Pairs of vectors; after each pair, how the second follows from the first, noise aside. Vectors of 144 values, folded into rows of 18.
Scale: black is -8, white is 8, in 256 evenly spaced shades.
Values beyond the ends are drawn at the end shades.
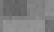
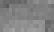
partly zeroed.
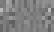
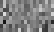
reversed, negated, scaled up.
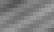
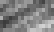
reversed, negated, scaled up.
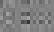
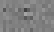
reversed, partly zeroed.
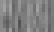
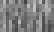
reversed, negated, scaled up.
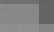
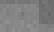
shrunk.
